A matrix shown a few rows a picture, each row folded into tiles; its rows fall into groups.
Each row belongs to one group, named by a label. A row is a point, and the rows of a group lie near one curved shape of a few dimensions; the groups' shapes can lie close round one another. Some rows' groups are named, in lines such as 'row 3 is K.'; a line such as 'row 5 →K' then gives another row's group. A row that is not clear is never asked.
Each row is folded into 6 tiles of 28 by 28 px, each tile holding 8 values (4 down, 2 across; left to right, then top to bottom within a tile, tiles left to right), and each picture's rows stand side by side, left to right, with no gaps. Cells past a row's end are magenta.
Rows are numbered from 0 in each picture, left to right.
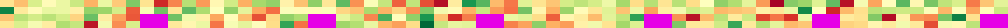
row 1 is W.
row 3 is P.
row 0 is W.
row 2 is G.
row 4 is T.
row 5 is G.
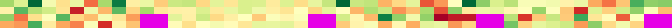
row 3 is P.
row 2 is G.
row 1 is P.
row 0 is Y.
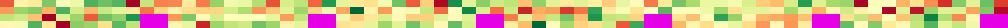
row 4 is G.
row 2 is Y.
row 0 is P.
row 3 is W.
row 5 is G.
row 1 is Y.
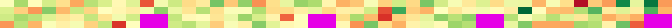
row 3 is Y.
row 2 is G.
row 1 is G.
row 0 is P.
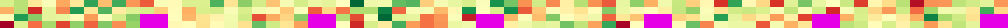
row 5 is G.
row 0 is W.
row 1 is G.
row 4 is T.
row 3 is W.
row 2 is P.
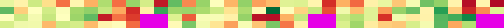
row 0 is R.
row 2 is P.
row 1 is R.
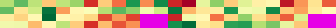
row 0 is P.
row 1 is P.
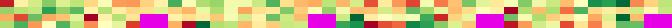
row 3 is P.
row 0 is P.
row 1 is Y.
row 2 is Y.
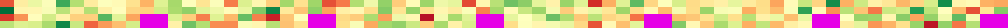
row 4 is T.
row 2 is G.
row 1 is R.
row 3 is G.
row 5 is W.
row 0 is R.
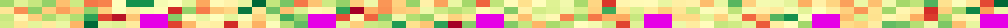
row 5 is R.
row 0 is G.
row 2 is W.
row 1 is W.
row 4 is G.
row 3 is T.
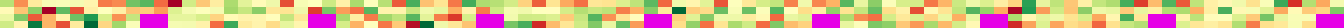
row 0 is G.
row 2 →G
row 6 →P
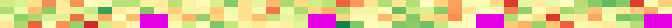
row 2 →P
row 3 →P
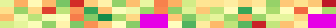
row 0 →G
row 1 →W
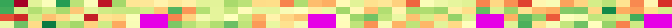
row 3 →P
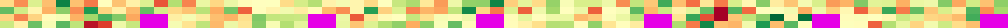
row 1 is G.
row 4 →G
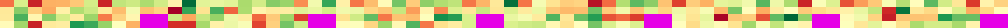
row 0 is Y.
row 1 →P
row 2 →G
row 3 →G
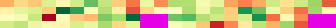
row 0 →P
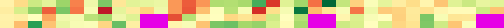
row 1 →Y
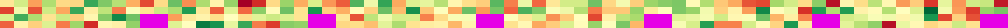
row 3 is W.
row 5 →R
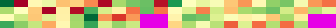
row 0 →G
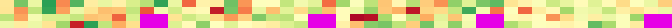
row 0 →G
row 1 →G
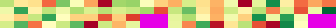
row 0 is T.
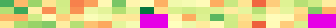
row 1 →G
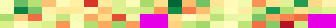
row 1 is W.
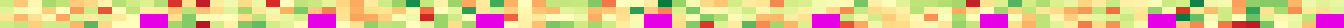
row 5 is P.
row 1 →Y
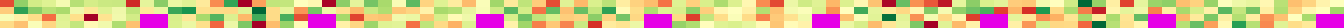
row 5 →T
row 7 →P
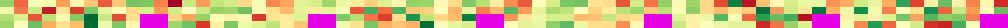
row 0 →G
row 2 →G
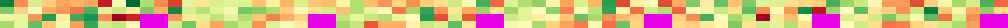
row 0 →G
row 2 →Y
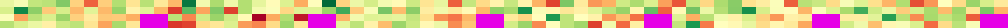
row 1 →P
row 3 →T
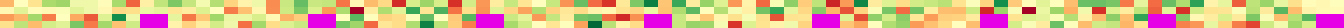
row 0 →G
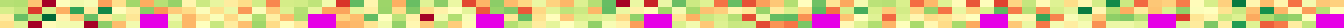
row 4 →G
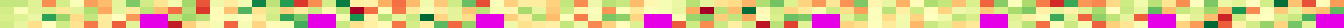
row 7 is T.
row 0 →G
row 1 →W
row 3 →G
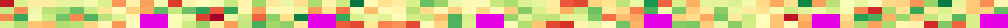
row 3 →Y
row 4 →P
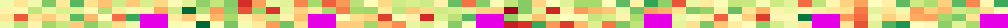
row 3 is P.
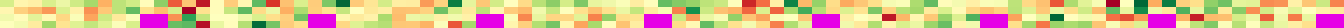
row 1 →Y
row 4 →Y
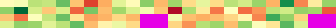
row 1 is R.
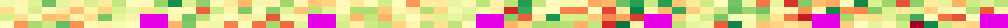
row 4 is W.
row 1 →W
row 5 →G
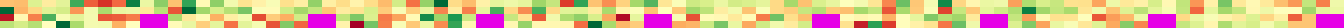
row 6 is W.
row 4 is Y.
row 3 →G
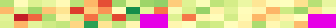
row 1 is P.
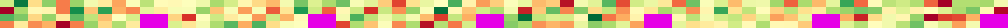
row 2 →W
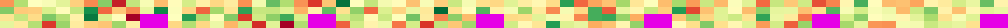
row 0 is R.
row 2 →W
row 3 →G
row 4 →W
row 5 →Y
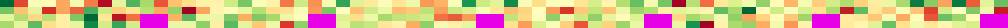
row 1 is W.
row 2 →G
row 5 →R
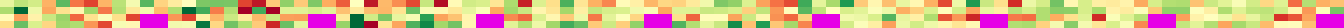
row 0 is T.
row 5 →G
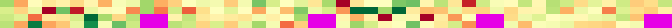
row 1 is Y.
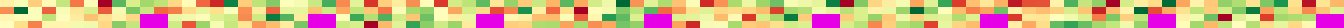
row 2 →Y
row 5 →W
